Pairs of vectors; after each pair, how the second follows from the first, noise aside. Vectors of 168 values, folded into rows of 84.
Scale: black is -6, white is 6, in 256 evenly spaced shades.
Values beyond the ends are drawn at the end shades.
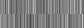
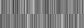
shuffled.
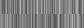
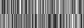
scaled up.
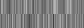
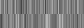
wrapped around.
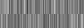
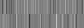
reversed, negated, partly zeroed.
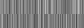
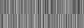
negated.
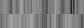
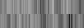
wrapped around.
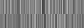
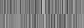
negated.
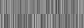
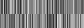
wrapped around, negated, scaled up.
